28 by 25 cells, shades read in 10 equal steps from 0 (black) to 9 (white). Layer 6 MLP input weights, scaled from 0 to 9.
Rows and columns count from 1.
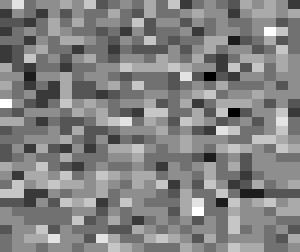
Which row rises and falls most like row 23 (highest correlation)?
24
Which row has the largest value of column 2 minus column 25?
1
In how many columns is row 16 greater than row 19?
10
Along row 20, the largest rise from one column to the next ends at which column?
3
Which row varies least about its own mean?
28
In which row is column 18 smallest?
9
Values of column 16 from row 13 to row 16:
4 7 5 6
